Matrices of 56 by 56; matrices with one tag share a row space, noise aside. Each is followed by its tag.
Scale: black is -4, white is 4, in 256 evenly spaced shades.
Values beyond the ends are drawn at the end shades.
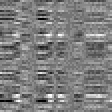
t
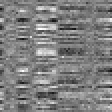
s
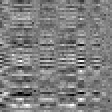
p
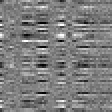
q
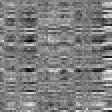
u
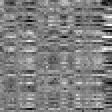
u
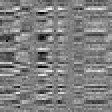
t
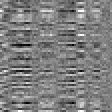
p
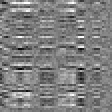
p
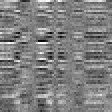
t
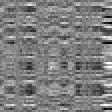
u
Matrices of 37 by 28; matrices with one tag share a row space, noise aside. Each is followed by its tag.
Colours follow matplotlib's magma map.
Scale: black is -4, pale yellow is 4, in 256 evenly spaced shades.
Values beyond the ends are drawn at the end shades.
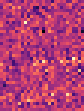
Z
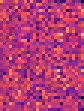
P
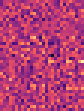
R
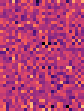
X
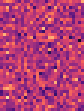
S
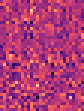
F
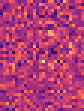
S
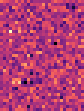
P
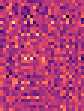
F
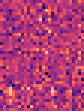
Z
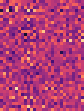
F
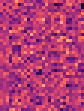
P
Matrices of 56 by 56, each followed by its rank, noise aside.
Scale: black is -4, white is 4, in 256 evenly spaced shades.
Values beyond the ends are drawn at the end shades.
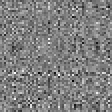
six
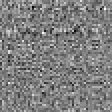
seven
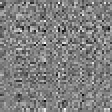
six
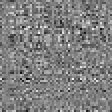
six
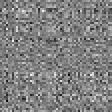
six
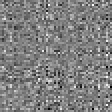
six
